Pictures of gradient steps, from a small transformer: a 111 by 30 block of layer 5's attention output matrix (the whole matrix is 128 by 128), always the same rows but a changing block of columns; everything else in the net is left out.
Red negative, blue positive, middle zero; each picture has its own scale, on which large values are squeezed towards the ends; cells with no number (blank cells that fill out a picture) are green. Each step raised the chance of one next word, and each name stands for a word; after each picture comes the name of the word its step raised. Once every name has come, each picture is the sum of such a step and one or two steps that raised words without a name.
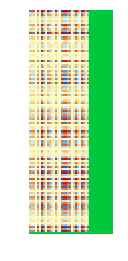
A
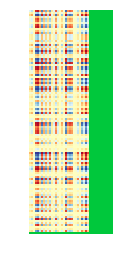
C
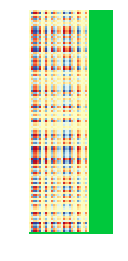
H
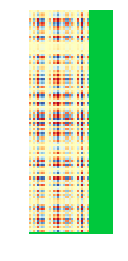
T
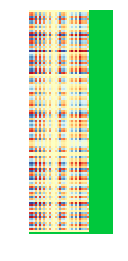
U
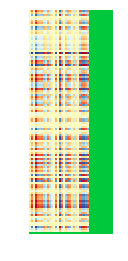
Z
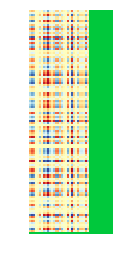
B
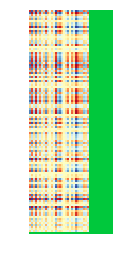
C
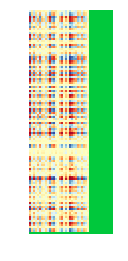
T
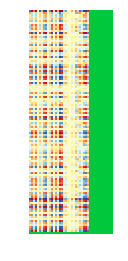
A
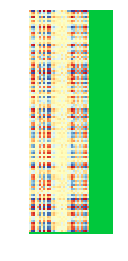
A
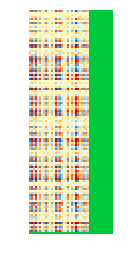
Z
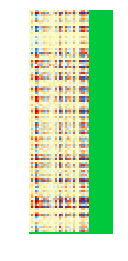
Z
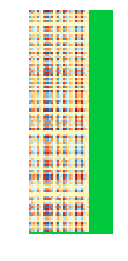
B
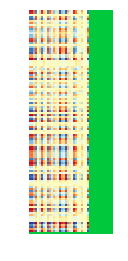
H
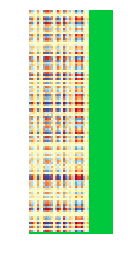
T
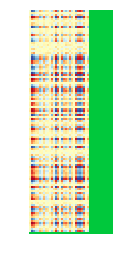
Z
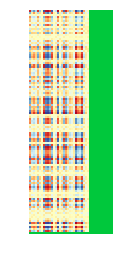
H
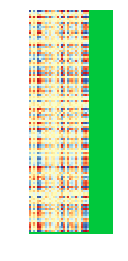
A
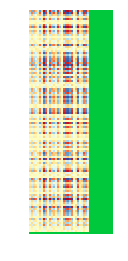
C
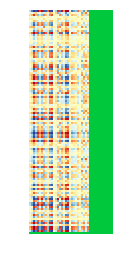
A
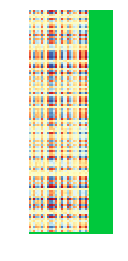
U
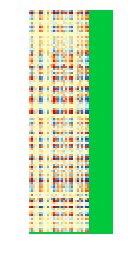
Z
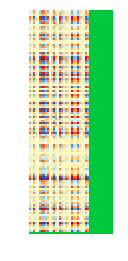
T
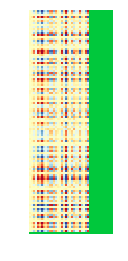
U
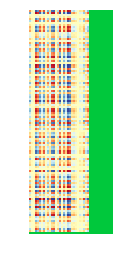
B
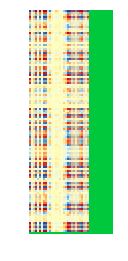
A
